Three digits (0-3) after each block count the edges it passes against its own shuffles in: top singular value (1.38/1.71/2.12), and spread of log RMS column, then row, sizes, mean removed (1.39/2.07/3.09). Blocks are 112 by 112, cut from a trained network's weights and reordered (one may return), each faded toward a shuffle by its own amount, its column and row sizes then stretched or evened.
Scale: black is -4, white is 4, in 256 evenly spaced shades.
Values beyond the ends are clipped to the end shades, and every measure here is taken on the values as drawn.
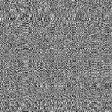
3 1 3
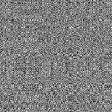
3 1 3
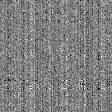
3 2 2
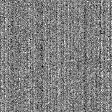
3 2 0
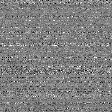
1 0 3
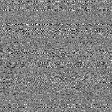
3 0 3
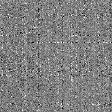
1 2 2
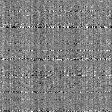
3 0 3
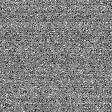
1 0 0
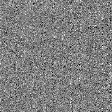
1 2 0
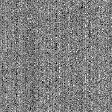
2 2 0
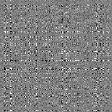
3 3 3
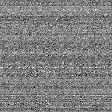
3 0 2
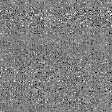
0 1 3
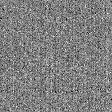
1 0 1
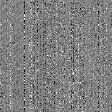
2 3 1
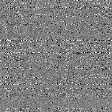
0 1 3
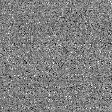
0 1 1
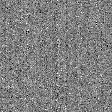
0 1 0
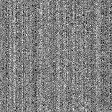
3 2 0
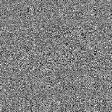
2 1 2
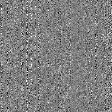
1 3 0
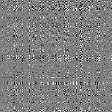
3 3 3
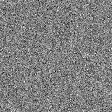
0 0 0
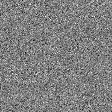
0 0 1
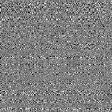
3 1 3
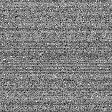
3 0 0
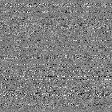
0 0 3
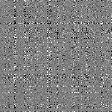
2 3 3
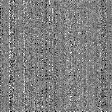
2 3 1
